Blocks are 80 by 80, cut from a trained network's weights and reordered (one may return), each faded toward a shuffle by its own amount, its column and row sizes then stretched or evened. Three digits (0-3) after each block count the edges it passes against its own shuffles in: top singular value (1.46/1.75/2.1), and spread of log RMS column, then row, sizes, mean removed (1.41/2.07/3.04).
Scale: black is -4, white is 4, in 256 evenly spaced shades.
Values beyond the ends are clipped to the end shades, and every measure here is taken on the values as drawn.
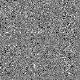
0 2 2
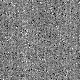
0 0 0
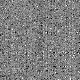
1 0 1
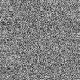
2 0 0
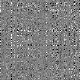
0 3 2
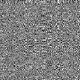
3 2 2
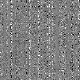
1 3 1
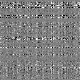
3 1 3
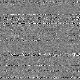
1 1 3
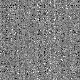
0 1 1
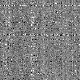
1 1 2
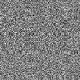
3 1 1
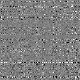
1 2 3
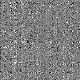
1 2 2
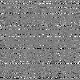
1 1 3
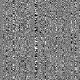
3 3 1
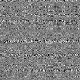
2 0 3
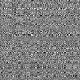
3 0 3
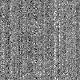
2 2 0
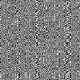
3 3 0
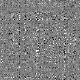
0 2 2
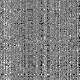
3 2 2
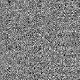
2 2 0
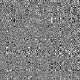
2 2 2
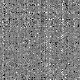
1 2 2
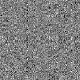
2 2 1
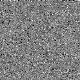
0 0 1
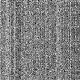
3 1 0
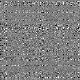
2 2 3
